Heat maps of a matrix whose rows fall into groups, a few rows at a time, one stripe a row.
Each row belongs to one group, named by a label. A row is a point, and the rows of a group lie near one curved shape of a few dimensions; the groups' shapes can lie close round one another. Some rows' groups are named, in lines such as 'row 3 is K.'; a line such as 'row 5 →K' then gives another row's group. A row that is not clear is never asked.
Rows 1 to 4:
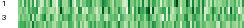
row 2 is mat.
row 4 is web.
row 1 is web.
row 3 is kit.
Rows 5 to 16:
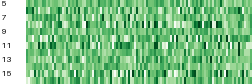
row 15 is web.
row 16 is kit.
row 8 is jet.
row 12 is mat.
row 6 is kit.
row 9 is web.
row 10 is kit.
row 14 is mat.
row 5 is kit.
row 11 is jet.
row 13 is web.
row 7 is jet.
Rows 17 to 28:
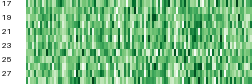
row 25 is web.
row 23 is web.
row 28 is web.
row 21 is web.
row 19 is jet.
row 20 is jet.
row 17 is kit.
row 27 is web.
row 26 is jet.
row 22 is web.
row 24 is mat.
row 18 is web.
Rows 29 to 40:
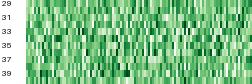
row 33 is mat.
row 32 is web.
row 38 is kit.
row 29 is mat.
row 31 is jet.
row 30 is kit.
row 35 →web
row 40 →web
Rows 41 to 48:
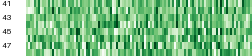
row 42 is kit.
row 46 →web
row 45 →web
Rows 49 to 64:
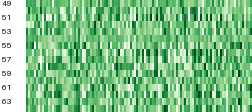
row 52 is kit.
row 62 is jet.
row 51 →web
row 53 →kit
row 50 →web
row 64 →jet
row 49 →kit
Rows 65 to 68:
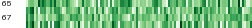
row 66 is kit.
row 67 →kit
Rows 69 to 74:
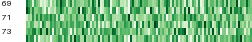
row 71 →jet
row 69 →kit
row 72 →jet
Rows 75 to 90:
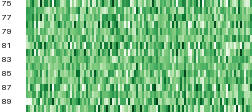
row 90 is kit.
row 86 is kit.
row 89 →kit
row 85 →web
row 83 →kit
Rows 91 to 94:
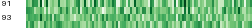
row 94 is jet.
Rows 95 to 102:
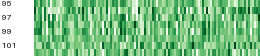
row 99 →kit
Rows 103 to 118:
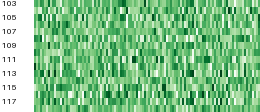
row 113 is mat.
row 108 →kit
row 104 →kit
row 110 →kit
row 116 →web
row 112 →kit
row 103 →mat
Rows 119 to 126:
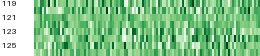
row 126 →kit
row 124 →web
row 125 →jet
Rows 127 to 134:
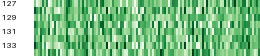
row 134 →jet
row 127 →kit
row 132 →kit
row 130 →mat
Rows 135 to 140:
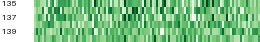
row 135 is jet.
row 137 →jet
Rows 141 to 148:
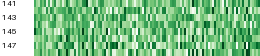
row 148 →kit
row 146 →kit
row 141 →web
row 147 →mat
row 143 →mat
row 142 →jet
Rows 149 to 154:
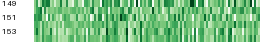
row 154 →kit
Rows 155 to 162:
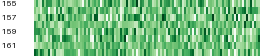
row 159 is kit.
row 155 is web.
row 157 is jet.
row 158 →kit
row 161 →kit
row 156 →kit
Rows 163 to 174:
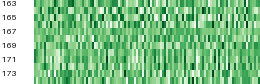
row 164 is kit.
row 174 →kit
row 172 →web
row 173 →jet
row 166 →jet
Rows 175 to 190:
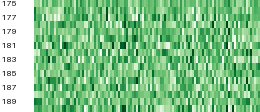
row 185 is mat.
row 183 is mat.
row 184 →kit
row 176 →kit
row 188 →mat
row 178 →jet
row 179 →web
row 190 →jet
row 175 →kit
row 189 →kit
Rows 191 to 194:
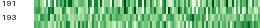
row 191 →jet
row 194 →kit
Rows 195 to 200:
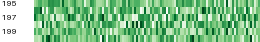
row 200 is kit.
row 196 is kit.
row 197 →mat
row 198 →web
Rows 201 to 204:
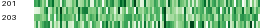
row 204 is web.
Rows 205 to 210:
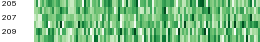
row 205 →web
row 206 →kit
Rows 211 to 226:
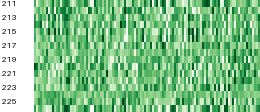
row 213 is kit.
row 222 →kit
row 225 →jet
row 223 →web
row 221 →kit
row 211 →jet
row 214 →kit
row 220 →mat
